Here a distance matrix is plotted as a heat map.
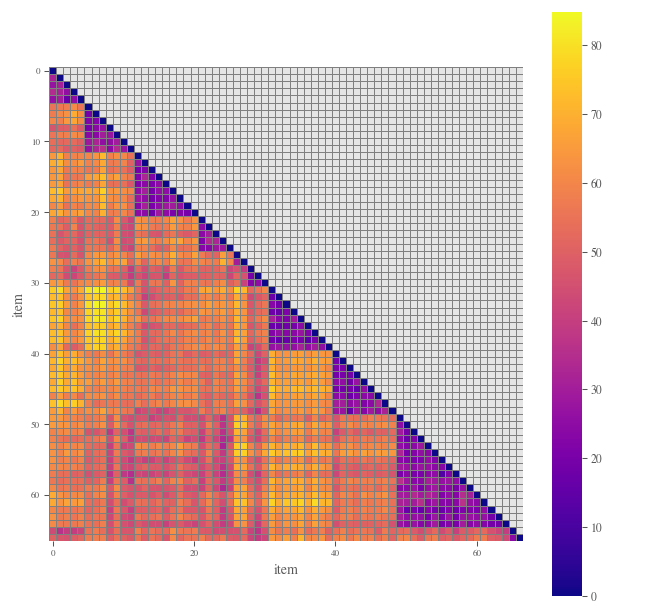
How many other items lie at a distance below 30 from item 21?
4
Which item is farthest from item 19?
7
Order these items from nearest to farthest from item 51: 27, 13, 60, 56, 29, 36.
56, 60, 29, 13, 36, 27
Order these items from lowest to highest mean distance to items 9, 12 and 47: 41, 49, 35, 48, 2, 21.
48, 41, 49, 21, 2, 35
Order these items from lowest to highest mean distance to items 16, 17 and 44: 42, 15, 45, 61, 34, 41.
15, 42, 41, 45, 61, 34
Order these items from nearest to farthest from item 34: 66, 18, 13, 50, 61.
13, 18, 66, 50, 61
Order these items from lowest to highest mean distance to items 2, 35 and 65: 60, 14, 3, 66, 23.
3, 66, 23, 14, 60
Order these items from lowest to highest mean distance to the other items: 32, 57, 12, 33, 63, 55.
57, 55, 63, 12, 32, 33
